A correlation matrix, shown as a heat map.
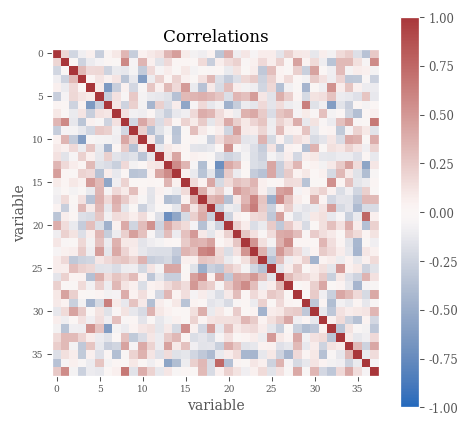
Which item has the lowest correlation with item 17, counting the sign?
25
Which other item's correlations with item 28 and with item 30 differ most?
24
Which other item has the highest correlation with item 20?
11
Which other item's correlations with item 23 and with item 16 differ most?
18
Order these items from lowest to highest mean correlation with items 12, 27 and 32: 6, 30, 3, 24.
6, 24, 30, 3
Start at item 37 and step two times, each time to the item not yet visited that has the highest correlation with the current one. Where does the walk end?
1
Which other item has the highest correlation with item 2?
30
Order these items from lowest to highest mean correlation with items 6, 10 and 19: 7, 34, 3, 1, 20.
3, 20, 34, 7, 1
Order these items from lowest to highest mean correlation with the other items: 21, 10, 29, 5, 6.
6, 29, 10, 5, 21
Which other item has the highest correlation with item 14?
13
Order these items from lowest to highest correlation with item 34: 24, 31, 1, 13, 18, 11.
31, 18, 24, 11, 1, 13
